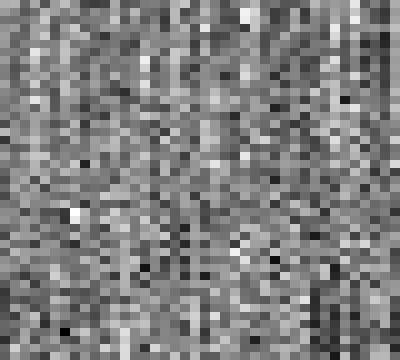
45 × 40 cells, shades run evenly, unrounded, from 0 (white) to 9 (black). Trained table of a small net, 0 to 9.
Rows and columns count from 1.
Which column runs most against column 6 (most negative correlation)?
34
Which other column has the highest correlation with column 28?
17
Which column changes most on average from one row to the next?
28
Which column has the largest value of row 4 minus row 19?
25
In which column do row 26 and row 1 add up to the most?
9
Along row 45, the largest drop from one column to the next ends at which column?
35
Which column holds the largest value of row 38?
32
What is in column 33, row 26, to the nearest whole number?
4
